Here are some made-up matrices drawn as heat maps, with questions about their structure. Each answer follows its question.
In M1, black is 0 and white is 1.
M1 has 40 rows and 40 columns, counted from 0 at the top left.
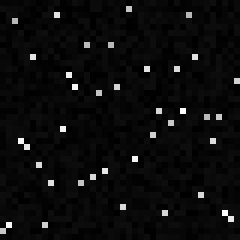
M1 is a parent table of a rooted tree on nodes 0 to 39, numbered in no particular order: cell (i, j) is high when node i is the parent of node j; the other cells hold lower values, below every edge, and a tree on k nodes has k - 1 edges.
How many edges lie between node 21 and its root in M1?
4
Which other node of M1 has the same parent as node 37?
27
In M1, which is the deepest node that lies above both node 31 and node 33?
2
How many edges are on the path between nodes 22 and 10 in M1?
7
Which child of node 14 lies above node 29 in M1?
12
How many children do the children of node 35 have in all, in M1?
3
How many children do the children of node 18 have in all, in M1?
3
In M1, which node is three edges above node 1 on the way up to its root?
23
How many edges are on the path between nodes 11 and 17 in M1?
7
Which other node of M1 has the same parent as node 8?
13
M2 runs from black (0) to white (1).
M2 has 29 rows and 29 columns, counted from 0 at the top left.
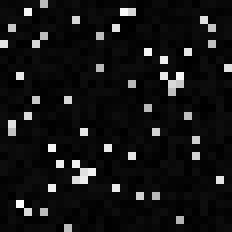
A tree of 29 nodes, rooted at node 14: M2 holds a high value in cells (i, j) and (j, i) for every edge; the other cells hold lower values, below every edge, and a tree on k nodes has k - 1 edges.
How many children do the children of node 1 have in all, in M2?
2
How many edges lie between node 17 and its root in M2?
6
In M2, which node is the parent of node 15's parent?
3
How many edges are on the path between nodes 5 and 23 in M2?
4
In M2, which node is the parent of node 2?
9
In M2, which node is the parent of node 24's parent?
16
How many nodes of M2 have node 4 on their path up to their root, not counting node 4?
3
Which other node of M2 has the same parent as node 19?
10
